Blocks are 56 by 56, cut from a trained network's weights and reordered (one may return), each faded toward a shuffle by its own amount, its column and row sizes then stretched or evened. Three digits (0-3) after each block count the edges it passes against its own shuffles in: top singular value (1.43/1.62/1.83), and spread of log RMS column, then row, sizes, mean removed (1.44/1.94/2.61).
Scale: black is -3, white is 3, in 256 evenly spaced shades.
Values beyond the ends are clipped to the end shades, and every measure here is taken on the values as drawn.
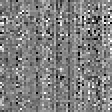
2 3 2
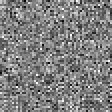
2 1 0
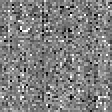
0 1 1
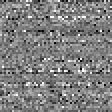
1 0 3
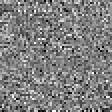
1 0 2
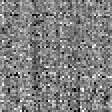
1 0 2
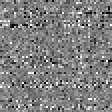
1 1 3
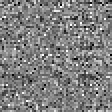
0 0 1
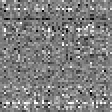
2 2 2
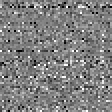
0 0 3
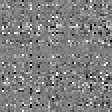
0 2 3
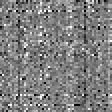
1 1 2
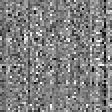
2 2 1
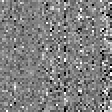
0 3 0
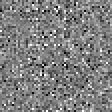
0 1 1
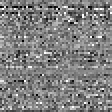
2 0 3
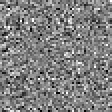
1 1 1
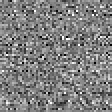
1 0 3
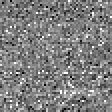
0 0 0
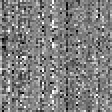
2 3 0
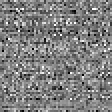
2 1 2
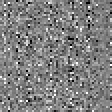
0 3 0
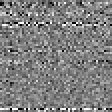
3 0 3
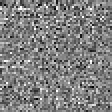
2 1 2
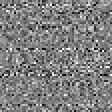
3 0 3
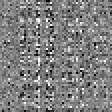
2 3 0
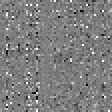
0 2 1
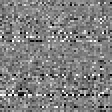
1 0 3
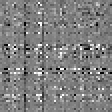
2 2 3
